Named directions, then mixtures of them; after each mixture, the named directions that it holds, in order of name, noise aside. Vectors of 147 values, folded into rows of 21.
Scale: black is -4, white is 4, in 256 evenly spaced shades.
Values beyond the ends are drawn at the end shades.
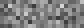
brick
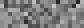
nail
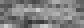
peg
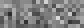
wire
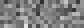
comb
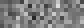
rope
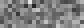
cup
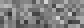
wire.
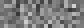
comb, nail.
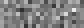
brick, comb, cup.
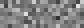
brick, nail.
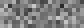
brick.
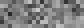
cup, rope.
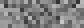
nail.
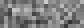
brick, peg, wire.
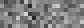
nail, rope.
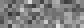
cup, rope.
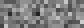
comb, rope, wire.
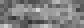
peg.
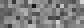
brick, cup.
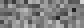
brick, comb, cup.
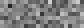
brick, comb.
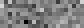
cup, nail, wire.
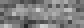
peg.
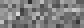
comb, cup, rope.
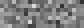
brick, cup.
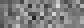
rope.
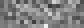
nail, peg, wire.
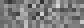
comb, rope.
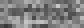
peg, rope.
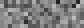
nail.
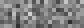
comb, rope, wire.
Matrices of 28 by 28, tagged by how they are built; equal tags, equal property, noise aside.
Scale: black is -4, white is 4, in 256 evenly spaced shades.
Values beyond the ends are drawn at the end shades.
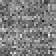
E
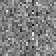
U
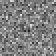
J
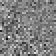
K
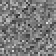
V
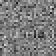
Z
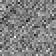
V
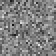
J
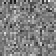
Z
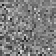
K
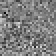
K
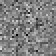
U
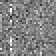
U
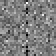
U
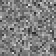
J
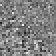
K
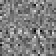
Z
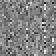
U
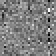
U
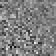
K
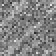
V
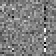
U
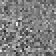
K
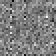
U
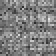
E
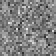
J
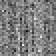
E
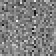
U
